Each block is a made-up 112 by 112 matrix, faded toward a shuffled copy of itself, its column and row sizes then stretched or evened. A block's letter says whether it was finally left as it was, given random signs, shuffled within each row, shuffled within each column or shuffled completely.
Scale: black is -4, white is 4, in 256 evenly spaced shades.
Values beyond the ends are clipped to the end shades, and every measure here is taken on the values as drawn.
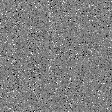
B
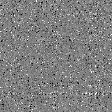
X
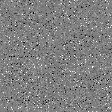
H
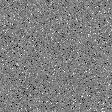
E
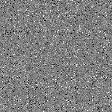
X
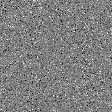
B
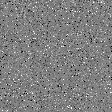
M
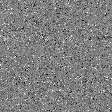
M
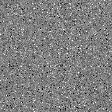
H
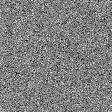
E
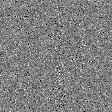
B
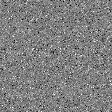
M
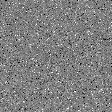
M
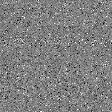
X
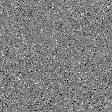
M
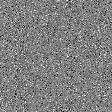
B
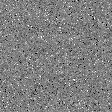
E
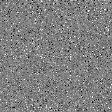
H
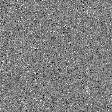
B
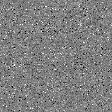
X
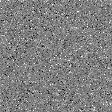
M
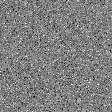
E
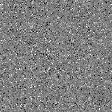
X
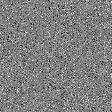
B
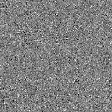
X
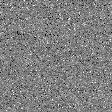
M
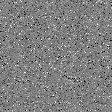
M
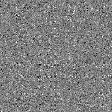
X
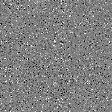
X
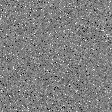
E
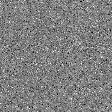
M
